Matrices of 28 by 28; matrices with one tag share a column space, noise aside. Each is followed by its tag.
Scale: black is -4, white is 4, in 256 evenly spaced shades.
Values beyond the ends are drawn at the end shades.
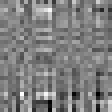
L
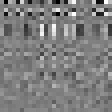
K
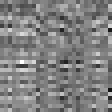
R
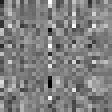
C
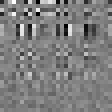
K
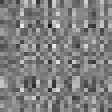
C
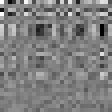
K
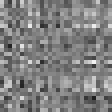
C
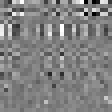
K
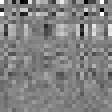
K
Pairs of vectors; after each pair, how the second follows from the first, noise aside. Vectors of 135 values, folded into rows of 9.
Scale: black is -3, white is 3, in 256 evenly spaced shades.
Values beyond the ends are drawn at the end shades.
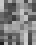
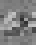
wrapped around, negated, partly zeroed.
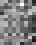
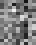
wrapped around.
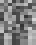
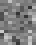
partly zeroed.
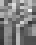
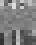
partly zeroed.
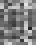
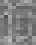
reversed, shrunk.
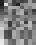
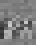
negated, partly zeroed.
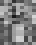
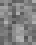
shrunk.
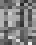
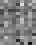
negated, partly zeroed.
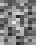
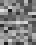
shuffled.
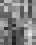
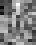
wrapped around.
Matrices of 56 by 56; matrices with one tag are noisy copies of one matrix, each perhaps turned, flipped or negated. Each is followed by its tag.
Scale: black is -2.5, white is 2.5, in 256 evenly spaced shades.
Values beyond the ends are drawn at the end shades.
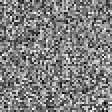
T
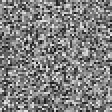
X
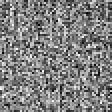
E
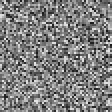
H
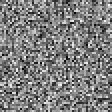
T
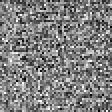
E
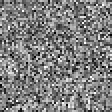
X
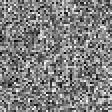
T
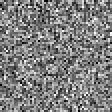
H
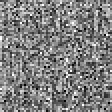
E
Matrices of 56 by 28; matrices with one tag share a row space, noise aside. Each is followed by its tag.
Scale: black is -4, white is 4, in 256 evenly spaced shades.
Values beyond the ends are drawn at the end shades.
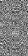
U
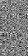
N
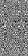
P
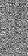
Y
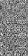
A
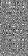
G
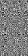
P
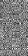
U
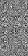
P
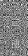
U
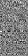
A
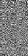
N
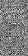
G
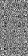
P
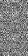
U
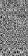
A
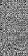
A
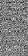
G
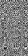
P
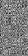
G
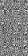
P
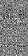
A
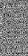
A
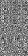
P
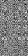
P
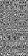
A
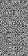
G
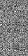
A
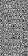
G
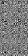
P
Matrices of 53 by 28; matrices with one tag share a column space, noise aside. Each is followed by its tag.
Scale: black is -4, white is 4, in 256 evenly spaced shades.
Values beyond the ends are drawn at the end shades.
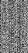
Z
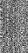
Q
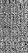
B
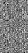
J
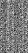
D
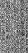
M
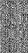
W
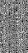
J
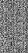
Q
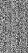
Q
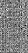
D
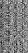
B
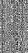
B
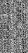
W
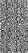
M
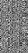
Q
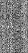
W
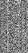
Z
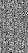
B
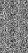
J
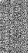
Z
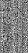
Q
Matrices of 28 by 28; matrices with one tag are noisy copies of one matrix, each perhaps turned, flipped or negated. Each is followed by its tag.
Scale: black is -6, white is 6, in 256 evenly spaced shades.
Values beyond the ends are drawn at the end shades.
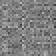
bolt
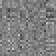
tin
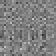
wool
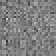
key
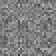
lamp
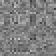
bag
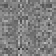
lamp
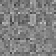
bag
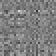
wool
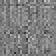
bolt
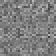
lamp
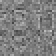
bag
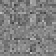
bag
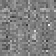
tin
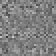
lamp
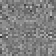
lamp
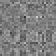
bag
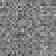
key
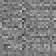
bolt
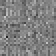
key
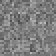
bag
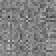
tin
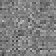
key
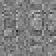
bag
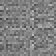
bolt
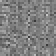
tin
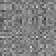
wool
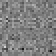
lamp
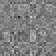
bag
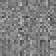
key
